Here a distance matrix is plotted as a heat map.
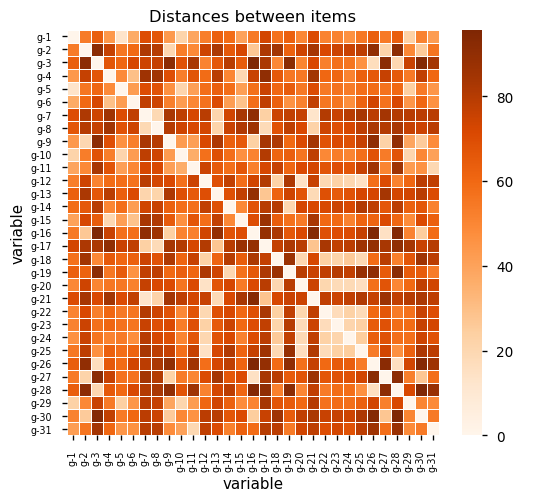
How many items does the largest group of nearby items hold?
7
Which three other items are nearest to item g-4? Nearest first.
g-15, g-6, g-1
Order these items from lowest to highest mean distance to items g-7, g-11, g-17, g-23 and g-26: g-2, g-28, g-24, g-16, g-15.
g-24, g-28, g-15, g-2, g-16
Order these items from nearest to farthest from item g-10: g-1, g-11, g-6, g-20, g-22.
g-1, g-11, g-6, g-22, g-20
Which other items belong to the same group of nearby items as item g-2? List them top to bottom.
g-9, g-16, g-27, g-30
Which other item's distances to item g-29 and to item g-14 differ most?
g-19
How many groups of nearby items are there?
8
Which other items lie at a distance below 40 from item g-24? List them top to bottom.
g-12, g-18, g-20, g-22, g-23, g-25
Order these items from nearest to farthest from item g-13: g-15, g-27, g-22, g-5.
g-5, g-22, g-15, g-27
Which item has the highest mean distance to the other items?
g-17
